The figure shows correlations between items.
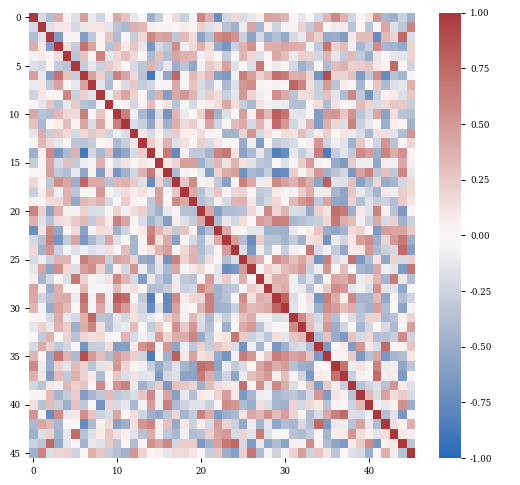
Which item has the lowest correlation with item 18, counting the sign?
37
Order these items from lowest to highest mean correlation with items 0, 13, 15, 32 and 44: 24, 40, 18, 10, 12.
10, 12, 40, 18, 24
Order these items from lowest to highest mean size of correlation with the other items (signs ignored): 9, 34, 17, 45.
9, 45, 34, 17
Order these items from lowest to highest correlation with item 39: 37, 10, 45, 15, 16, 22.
10, 45, 15, 37, 22, 16
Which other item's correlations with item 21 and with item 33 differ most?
36
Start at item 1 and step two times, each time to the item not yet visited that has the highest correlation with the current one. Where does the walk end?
26
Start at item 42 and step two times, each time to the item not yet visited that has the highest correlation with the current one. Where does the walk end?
14
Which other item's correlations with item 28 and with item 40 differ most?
44
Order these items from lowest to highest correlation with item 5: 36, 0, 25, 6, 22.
6, 0, 25, 22, 36
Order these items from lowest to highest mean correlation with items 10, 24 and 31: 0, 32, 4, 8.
8, 4, 32, 0
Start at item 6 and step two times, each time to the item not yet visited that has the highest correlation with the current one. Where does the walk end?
17
